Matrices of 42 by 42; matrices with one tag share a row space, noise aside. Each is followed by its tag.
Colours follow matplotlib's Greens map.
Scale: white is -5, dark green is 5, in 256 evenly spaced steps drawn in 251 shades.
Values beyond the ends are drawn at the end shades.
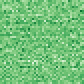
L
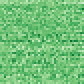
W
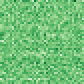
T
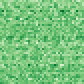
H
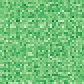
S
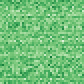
S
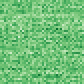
W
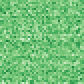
L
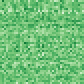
H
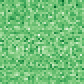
H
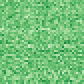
H
